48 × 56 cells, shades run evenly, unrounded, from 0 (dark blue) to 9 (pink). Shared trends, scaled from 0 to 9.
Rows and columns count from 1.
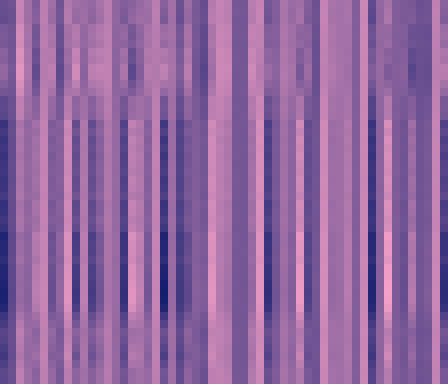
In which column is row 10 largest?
3
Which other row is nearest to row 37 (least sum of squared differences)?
38
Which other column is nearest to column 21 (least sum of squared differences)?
56
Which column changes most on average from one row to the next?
21
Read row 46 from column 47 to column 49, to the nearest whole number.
2 5 7
